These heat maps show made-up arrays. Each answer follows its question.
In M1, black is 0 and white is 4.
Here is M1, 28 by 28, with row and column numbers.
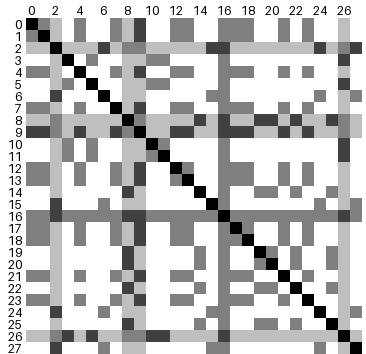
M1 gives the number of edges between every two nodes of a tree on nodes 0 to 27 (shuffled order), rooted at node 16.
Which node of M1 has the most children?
9
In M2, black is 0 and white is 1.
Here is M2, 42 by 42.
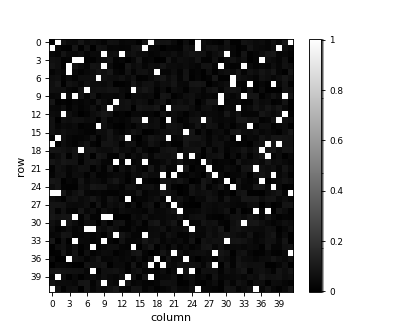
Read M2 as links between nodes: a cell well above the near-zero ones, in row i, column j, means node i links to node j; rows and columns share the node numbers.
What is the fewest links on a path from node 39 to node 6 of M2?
6
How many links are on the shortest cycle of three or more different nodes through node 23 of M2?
6
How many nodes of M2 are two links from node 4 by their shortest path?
6
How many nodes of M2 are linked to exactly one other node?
2
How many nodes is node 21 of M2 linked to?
3
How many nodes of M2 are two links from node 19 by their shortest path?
5
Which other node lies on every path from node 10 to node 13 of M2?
node 11
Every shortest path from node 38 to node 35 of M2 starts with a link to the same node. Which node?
node 22
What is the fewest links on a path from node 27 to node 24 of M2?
4
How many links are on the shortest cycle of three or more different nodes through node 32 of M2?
4
